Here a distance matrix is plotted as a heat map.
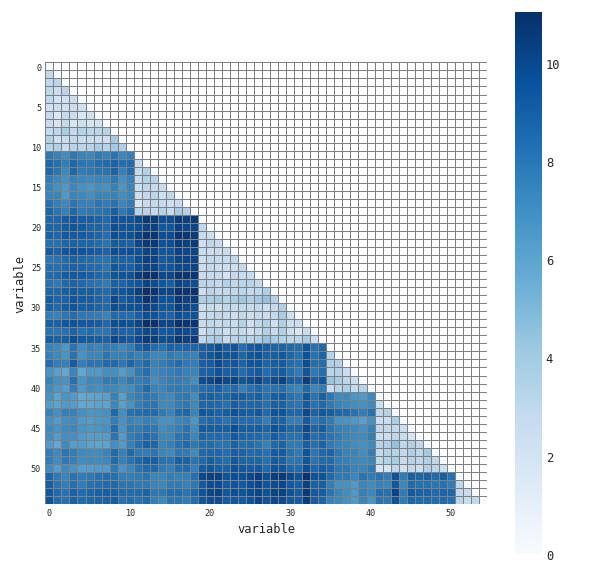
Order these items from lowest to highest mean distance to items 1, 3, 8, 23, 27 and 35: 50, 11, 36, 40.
40, 36, 50, 11
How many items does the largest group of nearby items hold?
16
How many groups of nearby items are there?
6
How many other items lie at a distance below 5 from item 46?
9
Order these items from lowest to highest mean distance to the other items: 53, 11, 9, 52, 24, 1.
1, 9, 24, 11, 52, 53
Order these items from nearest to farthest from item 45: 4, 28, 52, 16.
4, 16, 52, 28
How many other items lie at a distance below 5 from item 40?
5
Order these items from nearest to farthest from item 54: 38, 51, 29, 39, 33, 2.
51, 38, 39, 2, 33, 29
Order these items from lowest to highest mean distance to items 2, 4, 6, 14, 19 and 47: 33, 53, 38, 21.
38, 33, 21, 53
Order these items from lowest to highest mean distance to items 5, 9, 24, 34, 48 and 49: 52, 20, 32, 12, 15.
20, 32, 15, 52, 12
